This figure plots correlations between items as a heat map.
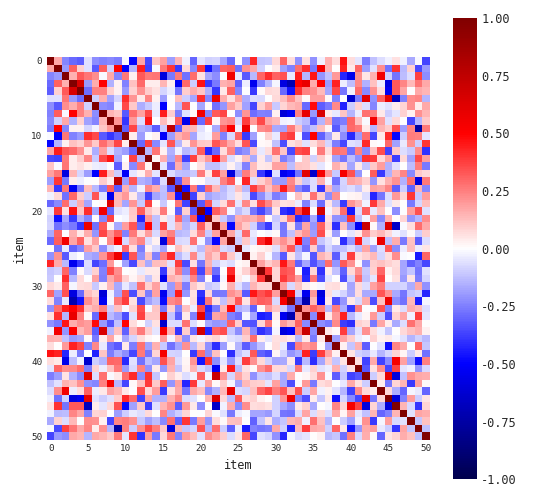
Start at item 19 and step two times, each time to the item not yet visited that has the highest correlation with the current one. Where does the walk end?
43
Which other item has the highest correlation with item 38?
3
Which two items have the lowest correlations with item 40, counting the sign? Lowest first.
5, 2
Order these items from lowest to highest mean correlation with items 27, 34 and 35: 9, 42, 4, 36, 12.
9, 42, 4, 36, 12
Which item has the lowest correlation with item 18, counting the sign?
8
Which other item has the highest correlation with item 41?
24
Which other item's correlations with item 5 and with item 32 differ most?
20
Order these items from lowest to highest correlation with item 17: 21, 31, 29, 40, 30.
40, 29, 30, 21, 31
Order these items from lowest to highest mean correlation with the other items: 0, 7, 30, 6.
0, 6, 30, 7
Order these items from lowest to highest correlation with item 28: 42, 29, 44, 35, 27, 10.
42, 10, 35, 27, 44, 29
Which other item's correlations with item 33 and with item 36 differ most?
15
